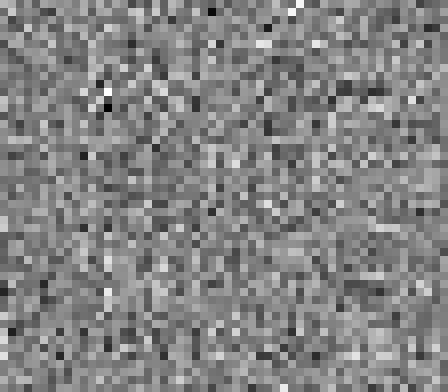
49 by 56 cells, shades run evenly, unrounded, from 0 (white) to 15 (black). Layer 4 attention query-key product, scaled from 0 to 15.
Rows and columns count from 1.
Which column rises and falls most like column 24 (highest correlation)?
50
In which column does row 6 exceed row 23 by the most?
17
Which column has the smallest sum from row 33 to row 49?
45
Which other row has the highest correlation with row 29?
14
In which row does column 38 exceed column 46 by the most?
35
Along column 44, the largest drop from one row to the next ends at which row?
13
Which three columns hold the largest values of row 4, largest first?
34, 54, 55
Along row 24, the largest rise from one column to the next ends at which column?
28
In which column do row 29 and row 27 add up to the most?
53
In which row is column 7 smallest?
6
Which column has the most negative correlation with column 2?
27
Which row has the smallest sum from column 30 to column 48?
42
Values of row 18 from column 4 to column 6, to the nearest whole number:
4 7 8
